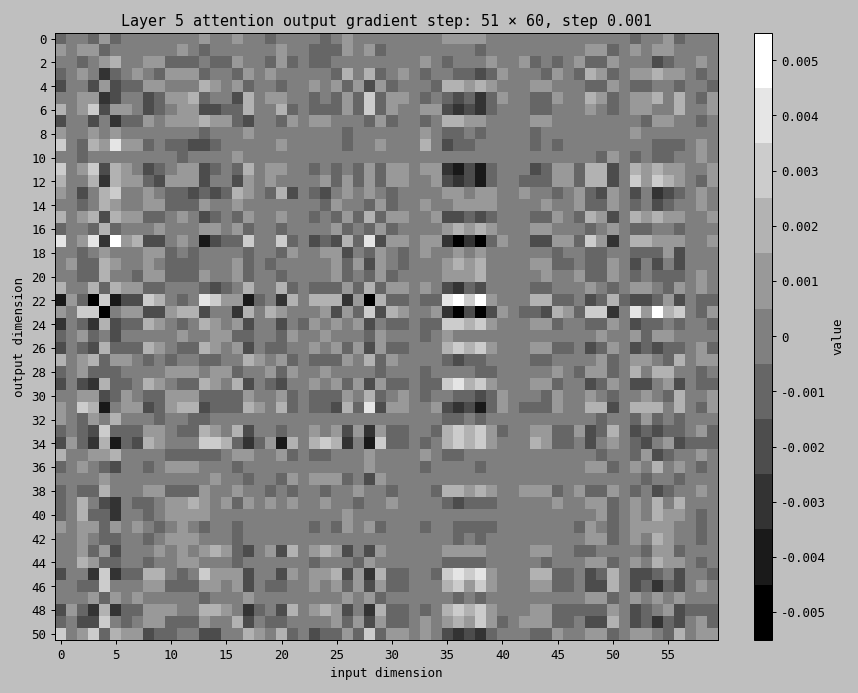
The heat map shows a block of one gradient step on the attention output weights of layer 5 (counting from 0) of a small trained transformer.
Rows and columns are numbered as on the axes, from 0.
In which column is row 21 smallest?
36
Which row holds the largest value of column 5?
17
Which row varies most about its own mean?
22
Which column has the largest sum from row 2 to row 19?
5
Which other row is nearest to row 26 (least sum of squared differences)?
33
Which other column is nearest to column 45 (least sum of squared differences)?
31
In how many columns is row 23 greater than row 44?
30
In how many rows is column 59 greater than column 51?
11
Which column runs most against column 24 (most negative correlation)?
20
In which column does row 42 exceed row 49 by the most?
54
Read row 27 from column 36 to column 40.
-0.002 -0.001 -0.001 0 0
